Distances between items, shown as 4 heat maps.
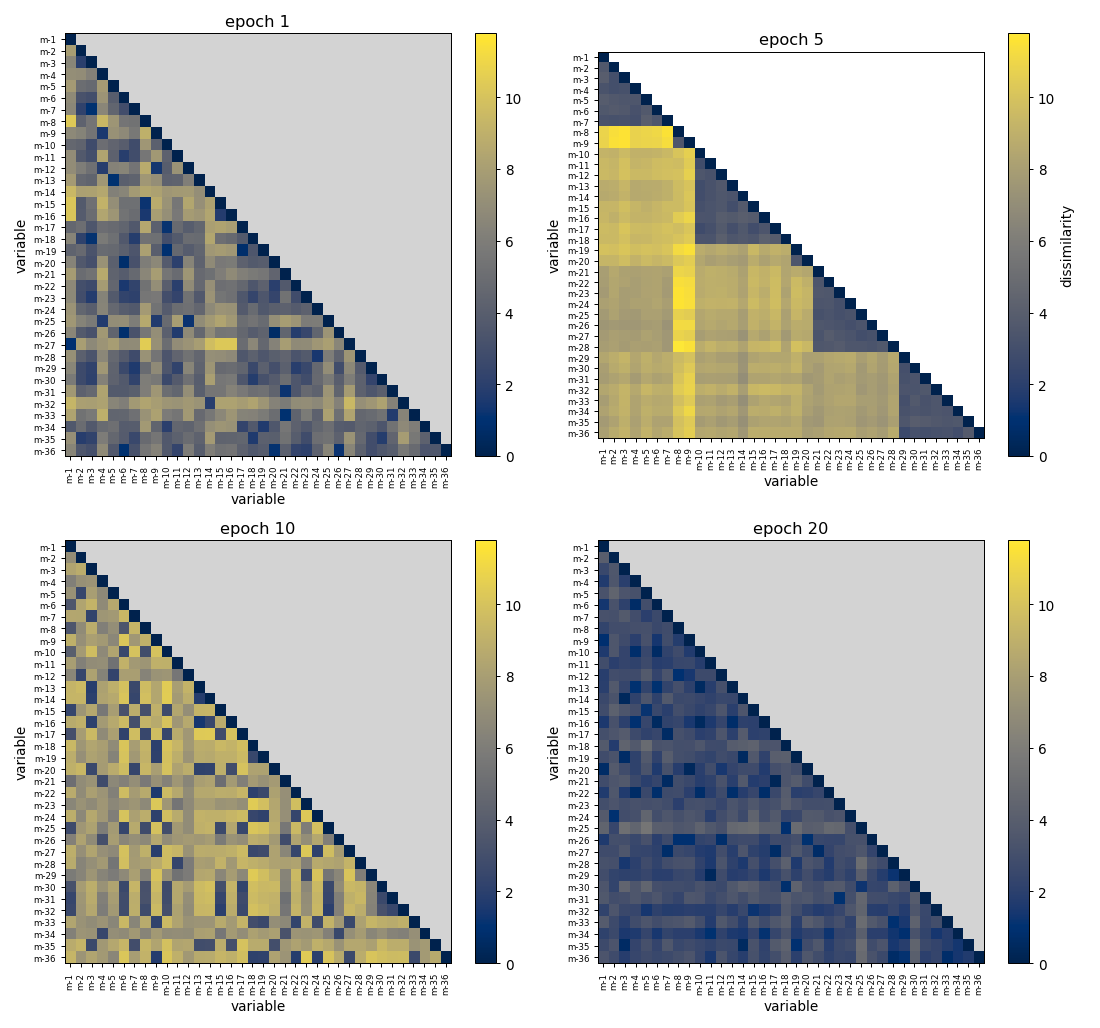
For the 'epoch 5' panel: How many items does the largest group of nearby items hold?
9
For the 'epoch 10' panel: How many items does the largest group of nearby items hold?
10
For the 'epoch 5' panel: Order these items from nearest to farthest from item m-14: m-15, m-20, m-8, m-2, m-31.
m-15, m-31, m-20, m-2, m-8
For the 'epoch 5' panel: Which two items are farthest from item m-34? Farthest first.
m-9, m-8
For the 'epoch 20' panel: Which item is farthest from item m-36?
m-25
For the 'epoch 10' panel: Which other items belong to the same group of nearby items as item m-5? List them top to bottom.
m-2, m-12
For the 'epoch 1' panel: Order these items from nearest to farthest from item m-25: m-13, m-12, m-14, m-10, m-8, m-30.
m-12, m-10, m-30, m-13, m-14, m-8
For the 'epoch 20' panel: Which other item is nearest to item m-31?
m-23
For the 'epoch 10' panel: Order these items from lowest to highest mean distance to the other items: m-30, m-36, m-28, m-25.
m-25, m-30, m-36, m-28
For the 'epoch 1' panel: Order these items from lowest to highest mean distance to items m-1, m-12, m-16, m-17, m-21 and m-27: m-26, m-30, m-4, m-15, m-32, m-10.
m-10, m-30, m-26, m-4, m-15, m-32
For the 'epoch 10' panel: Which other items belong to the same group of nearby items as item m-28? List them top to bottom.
m-11
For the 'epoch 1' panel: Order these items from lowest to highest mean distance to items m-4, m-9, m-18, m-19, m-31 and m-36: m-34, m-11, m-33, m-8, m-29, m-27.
m-34, m-29, m-11, m-33, m-27, m-8
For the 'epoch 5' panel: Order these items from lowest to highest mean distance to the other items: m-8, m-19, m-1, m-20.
m-1, m-20, m-19, m-8
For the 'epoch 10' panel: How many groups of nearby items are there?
7
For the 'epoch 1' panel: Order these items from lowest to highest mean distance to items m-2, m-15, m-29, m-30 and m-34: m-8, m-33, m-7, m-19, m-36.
m-7, m-36, m-19, m-8, m-33
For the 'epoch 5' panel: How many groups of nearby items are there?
6
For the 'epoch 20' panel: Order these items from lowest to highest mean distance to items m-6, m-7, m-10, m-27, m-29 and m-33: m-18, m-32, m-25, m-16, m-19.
m-16, m-32, m-19, m-18, m-25
